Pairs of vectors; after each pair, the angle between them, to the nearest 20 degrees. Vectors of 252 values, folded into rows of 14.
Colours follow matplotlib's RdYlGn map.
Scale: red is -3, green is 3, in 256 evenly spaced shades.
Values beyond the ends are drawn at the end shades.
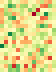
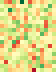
100 degrees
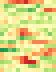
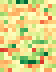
140 degrees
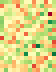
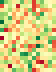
60 degrees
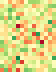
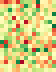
60 degrees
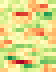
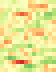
20 degrees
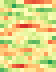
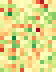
60 degrees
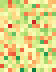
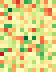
100 degrees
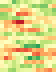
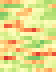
40 degrees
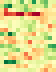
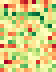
140 degrees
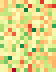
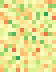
100 degrees
